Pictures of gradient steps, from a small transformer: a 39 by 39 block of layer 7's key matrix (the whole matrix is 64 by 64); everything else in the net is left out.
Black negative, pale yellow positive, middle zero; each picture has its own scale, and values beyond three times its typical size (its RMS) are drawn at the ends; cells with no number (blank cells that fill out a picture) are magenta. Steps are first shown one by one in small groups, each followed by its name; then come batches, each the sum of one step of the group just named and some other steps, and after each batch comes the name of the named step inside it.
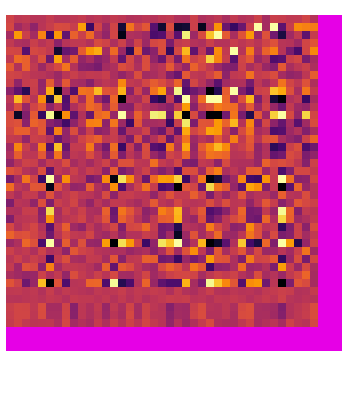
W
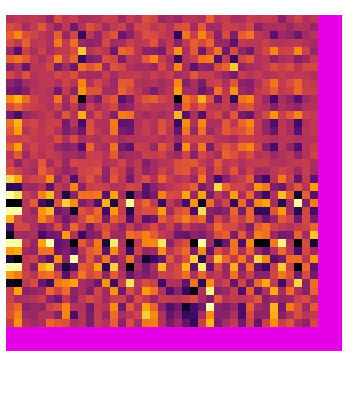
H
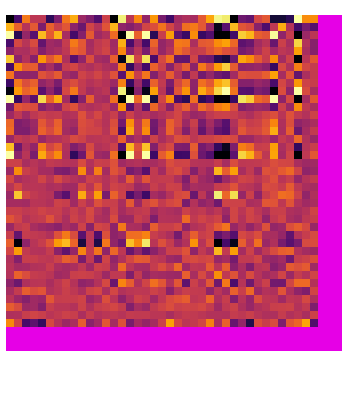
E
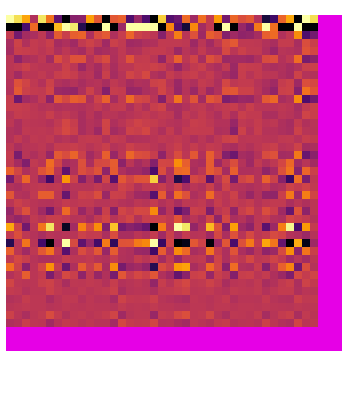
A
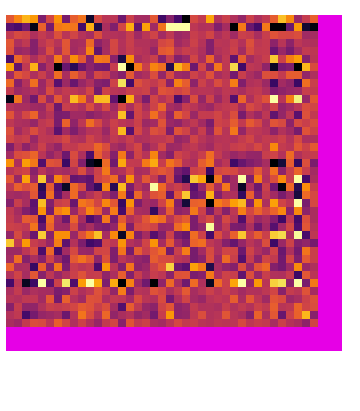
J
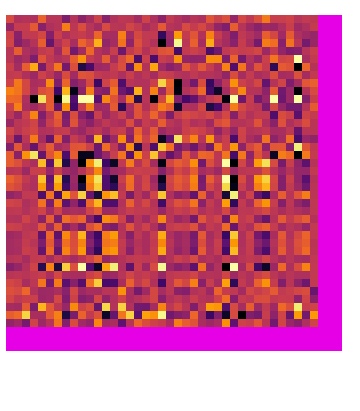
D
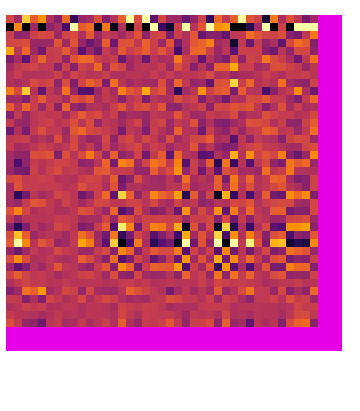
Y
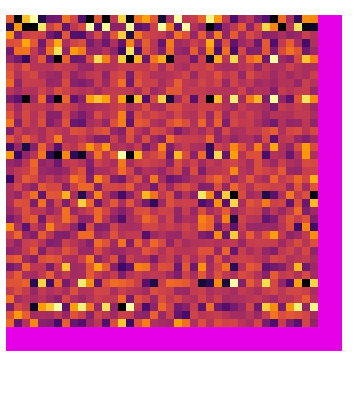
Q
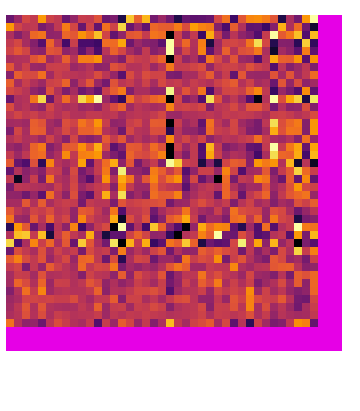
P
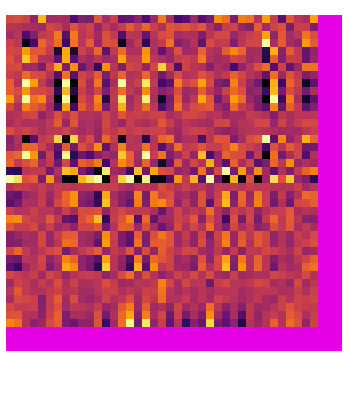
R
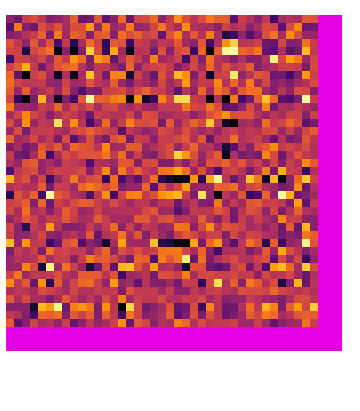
Q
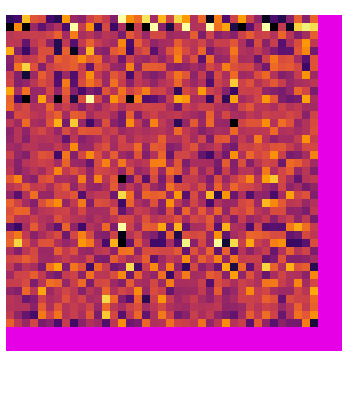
Y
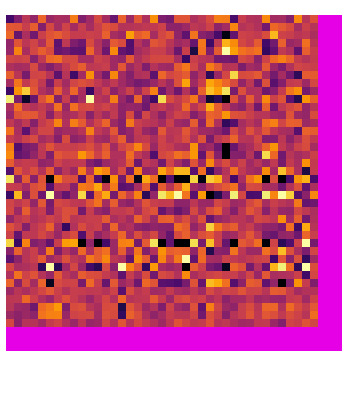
E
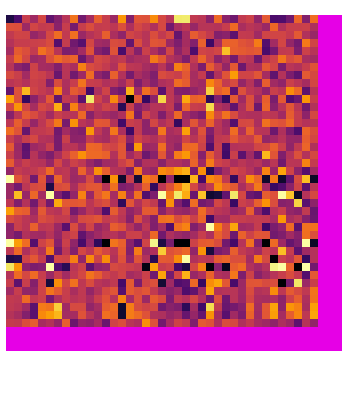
H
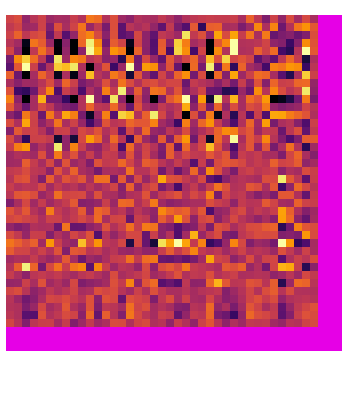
W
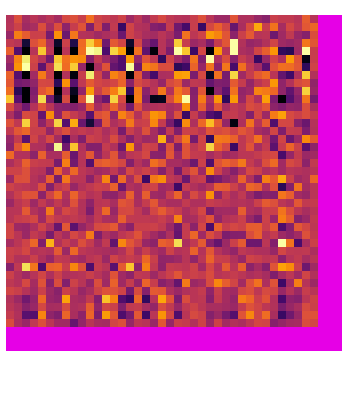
W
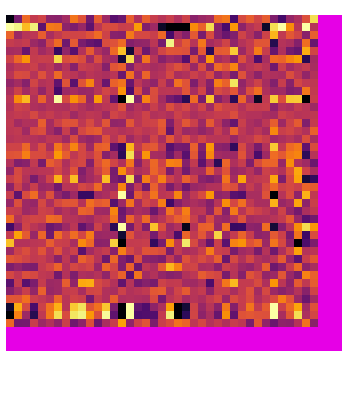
P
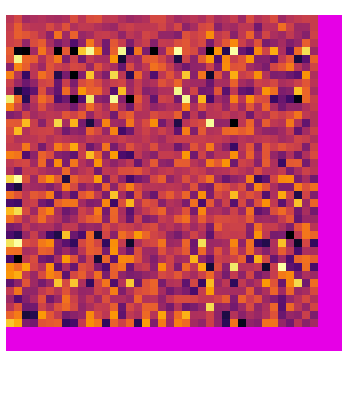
H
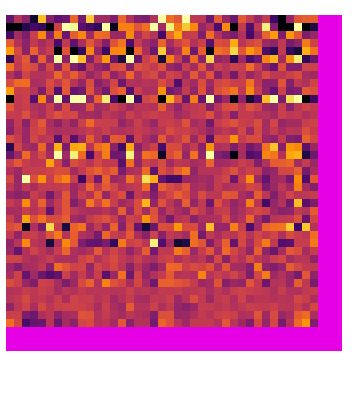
A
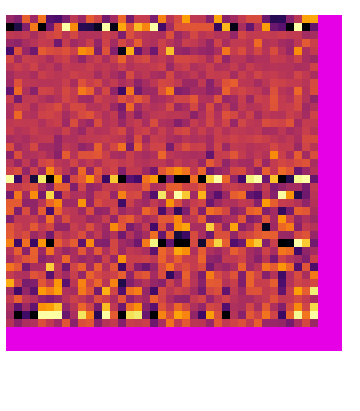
A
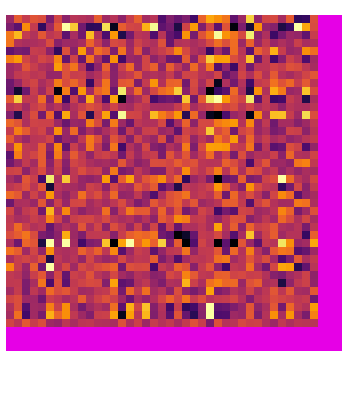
W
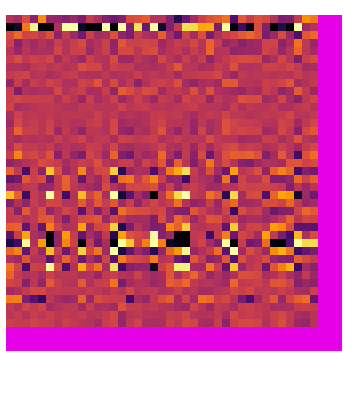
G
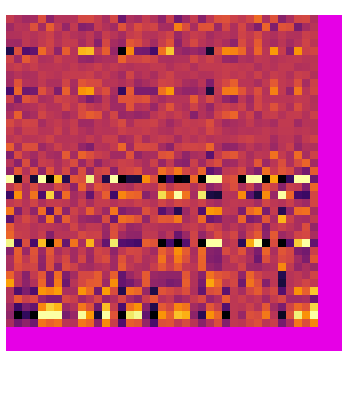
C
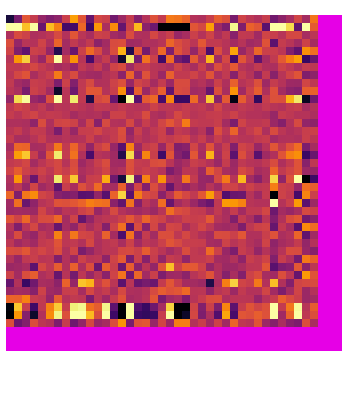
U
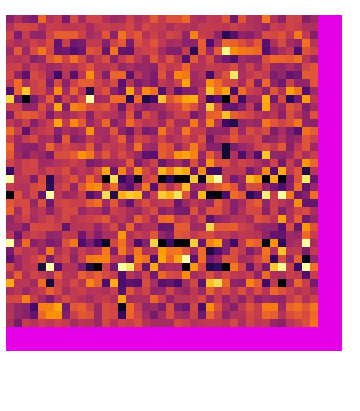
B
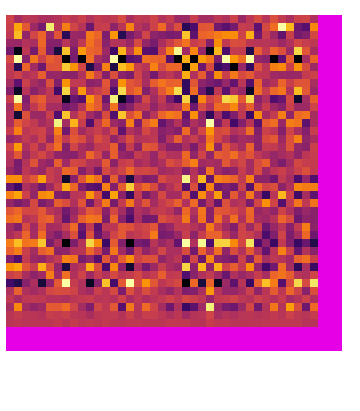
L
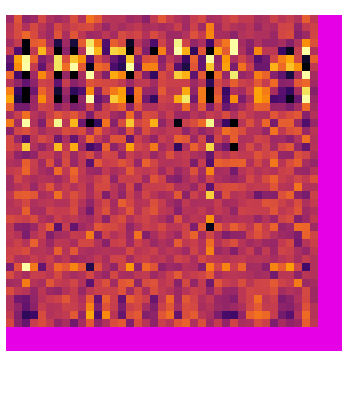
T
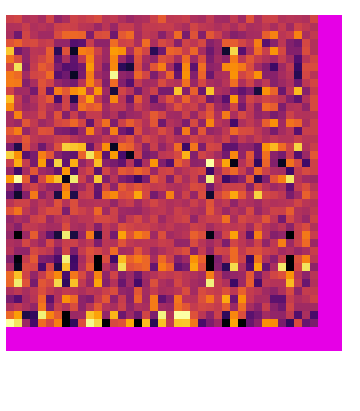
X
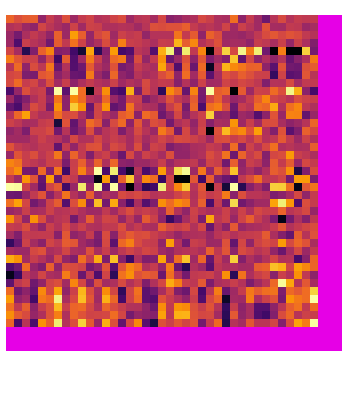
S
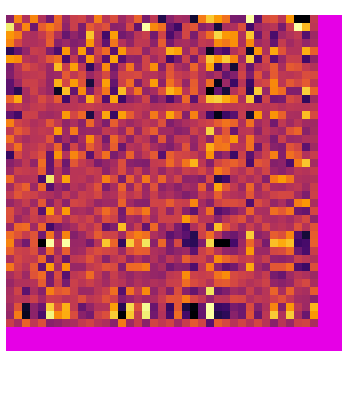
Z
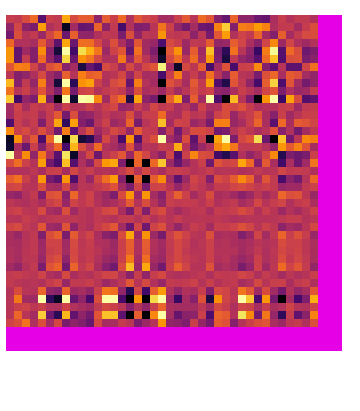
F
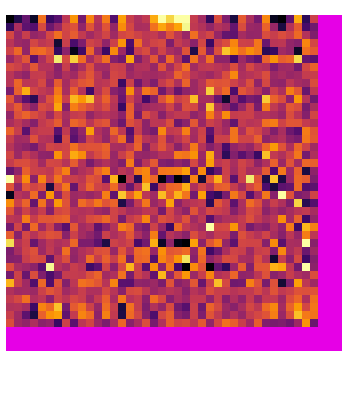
B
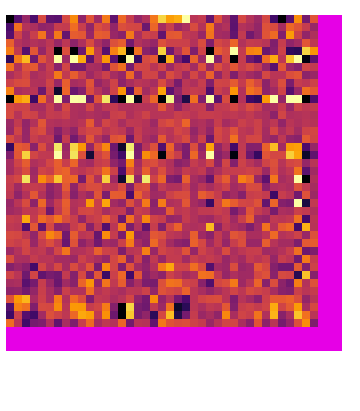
U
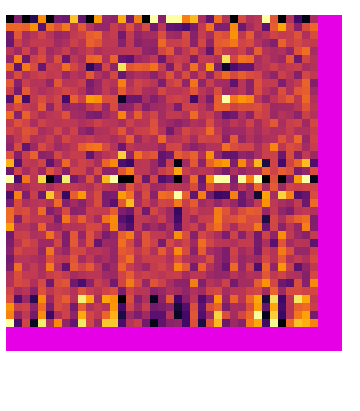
L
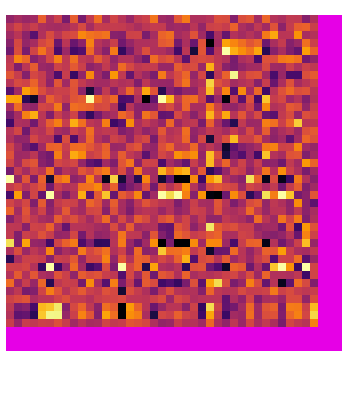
B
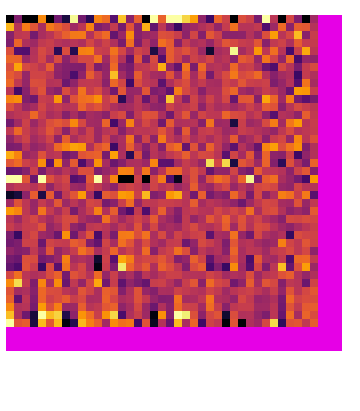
X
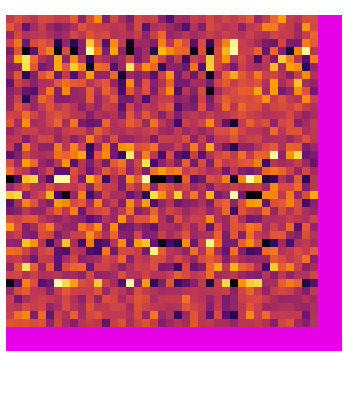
T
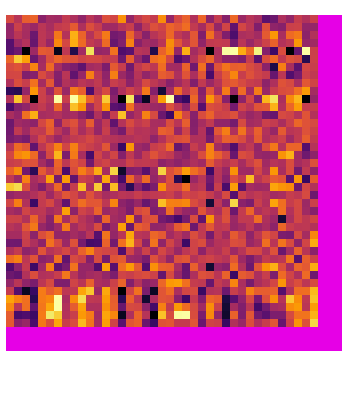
S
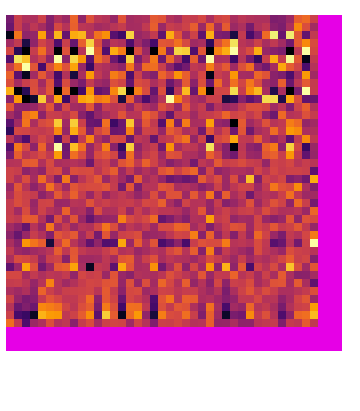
T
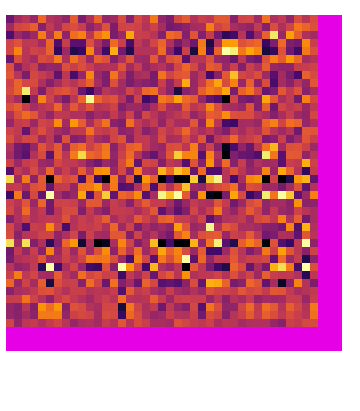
B
